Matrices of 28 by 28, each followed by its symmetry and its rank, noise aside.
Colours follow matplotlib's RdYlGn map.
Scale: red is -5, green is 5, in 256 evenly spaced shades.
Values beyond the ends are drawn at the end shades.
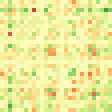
symmetric, rank four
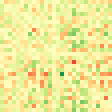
antisymmetric, rank four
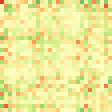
symmetric, rank four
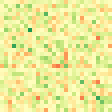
symmetric, rank six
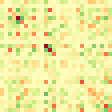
symmetric, rank four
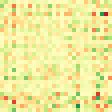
no symmetry, rank four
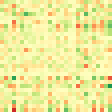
no symmetry, rank three
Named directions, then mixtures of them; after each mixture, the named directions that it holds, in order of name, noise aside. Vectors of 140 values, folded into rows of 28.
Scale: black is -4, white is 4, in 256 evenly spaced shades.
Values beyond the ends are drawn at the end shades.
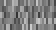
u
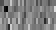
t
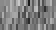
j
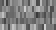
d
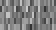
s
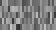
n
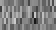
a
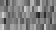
d.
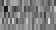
n, t, u.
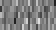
s, u.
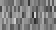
a.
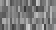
d.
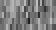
j, u.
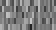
s.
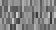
n.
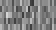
s.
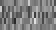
a.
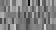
d, j, n.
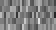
n, s, u.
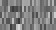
n.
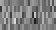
a.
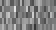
n, s.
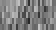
j.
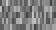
a, d, n.
